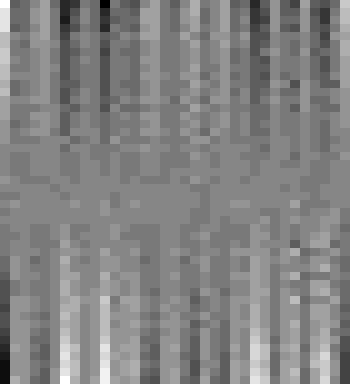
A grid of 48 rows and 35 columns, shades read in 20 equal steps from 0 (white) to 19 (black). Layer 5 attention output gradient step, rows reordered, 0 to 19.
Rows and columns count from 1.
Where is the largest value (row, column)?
1, 11
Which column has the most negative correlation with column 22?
21
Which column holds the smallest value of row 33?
7
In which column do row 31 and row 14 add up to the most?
30
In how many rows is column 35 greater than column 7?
22
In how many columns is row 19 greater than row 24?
9
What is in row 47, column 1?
18
